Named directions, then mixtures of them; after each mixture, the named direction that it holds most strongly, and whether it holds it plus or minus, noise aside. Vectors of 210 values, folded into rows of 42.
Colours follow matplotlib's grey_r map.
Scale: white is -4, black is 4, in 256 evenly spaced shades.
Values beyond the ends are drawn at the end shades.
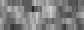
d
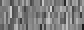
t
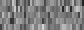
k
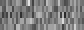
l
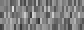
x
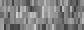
d, plus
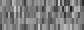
k, plus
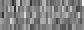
k, minus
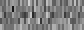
x, minus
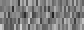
x, minus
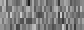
l, minus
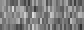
x, plus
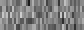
l, minus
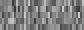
k, minus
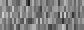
l, minus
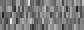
k, minus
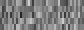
l, plus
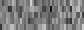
d, minus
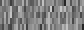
t, plus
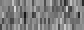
k, plus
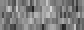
d, plus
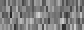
l, plus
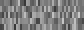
x, plus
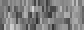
d, minus
